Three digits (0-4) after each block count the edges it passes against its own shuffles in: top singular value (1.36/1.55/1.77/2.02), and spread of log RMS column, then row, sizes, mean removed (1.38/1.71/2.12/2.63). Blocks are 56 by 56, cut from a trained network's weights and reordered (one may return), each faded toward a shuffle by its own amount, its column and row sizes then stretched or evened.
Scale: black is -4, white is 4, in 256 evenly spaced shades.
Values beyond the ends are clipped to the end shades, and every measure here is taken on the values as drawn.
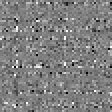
0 2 4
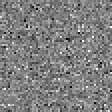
0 0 1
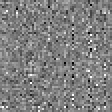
2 3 0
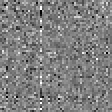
3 3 2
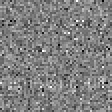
1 1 2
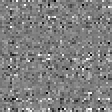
1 2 4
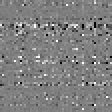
2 2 4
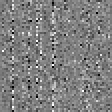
2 4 0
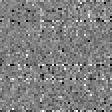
4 2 2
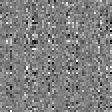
4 4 1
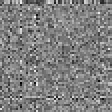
4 3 1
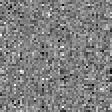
3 3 1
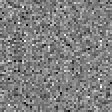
1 1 1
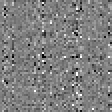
2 4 0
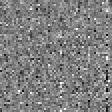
1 3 0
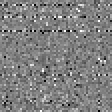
4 1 2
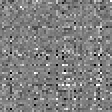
3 3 4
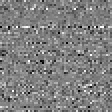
1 0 4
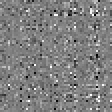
0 4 3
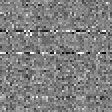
4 0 3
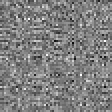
4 2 3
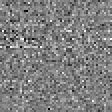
2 0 3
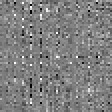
2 4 2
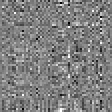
4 4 1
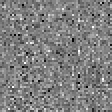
1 2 2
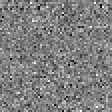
0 0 1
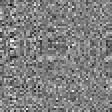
3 3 1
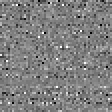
0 0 4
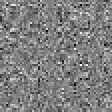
4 3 1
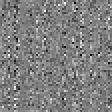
0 4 0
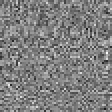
4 1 0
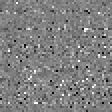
0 1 3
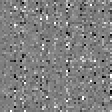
0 4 1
